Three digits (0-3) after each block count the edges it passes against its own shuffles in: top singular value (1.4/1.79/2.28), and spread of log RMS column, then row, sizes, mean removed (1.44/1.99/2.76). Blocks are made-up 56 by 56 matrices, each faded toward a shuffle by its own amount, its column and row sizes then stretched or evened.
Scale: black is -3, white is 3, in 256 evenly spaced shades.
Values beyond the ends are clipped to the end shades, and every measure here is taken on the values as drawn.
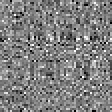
3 0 1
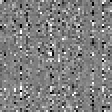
1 3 1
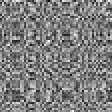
3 0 3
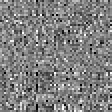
2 1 2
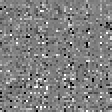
0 2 2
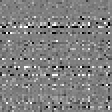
3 1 3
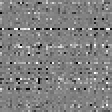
1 2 3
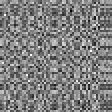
3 2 1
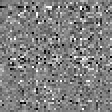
2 2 2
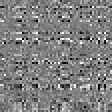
3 2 3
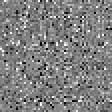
2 1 1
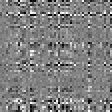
3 3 3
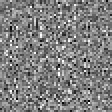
2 2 0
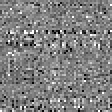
2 0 2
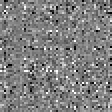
0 2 2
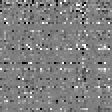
1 2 3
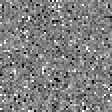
0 0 1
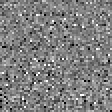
0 0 1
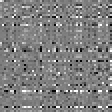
3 2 3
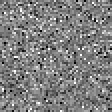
0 0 0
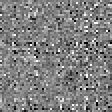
1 2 2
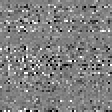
0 1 3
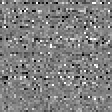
0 1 3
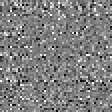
2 1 2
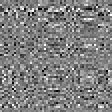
3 0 3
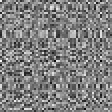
3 2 2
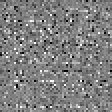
0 1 2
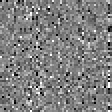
2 2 0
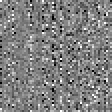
1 3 0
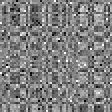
3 0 1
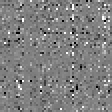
1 2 2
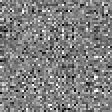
2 1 2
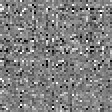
0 2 2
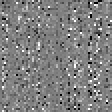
0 3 0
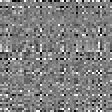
3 2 3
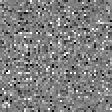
1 1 0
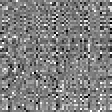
3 2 0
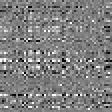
3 1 3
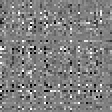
1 3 3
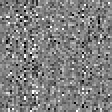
2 2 0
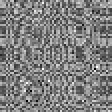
3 0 0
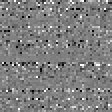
0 0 3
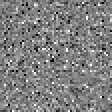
0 1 1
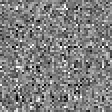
2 2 1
